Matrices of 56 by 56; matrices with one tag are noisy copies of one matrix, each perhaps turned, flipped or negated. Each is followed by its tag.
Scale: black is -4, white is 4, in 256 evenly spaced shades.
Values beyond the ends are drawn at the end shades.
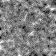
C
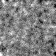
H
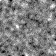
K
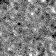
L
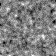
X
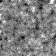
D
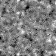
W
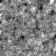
D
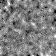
C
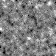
K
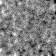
H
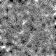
C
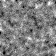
K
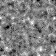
W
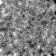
H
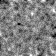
L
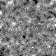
L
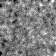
H
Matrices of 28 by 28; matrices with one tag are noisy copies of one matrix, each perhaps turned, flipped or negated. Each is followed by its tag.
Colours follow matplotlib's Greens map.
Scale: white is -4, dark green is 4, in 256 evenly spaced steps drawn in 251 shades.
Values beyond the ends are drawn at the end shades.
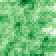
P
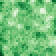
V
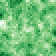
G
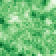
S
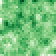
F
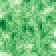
G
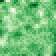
V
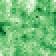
P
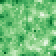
V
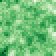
S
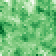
P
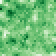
V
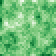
F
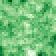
G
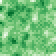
V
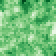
P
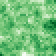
P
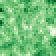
G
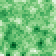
V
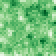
V
